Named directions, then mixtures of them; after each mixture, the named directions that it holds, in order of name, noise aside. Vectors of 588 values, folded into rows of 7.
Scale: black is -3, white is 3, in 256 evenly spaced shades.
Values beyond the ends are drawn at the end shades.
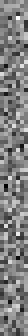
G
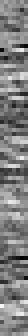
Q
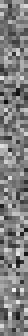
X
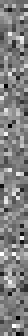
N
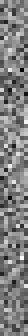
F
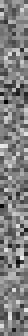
F, X.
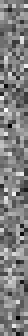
N, X.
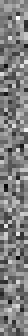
G.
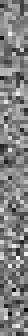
N, X.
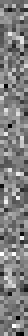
N.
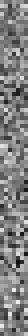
X.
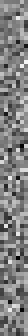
G.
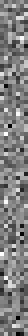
G, N.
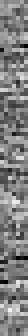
G, Q.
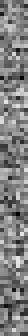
Q, X.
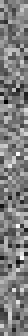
F, X.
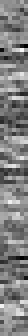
Q.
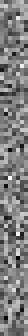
G, X.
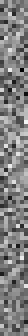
F.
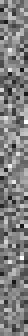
F.
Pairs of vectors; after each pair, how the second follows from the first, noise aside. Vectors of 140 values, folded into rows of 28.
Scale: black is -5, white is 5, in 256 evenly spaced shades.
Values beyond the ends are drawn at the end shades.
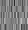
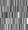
wrapped around, negated.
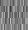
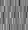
wrapped around, partly zeroed.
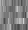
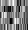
reversed, negated, scaled up.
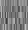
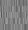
negated, shrunk.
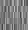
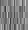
reversed, negated.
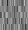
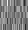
sign-scrambled.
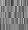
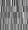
sign-scrambled.
